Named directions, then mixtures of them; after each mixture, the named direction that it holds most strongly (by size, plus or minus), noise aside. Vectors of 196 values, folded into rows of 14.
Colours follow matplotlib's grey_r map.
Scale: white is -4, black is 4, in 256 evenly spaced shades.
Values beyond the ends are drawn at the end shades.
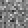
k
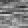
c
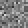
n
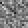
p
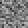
p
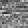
c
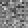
p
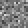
n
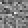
p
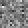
k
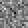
p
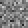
k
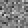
n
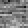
c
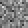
p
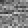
c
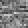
c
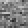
c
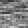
c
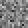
k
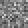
k
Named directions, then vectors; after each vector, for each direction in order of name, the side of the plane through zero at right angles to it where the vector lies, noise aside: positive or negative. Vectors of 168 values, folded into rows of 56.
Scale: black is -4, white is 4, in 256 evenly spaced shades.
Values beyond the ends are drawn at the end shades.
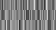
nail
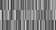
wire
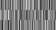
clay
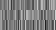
negative, negative, positive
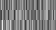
negative, positive, negative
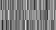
positive, negative, positive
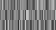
negative, negative, positive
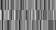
positive, positive, positive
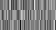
negative, positive, positive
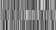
negative, negative, positive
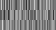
negative, positive, negative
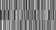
negative, positive, negative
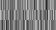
positive, negative, positive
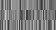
positive, positive, negative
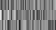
positive, positive, positive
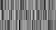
positive, positive, positive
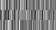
negative, negative, negative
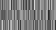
negative, positive, positive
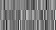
negative, negative, positive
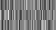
positive, positive, positive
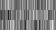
negative, positive, negative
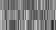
negative, negative, positive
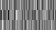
negative, positive, negative
